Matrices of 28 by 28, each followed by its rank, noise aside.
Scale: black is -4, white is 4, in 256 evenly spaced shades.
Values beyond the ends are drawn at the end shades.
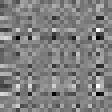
two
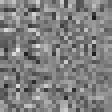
six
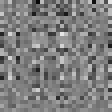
three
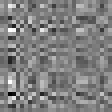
two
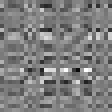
two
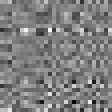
three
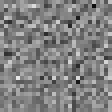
six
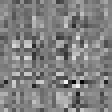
three
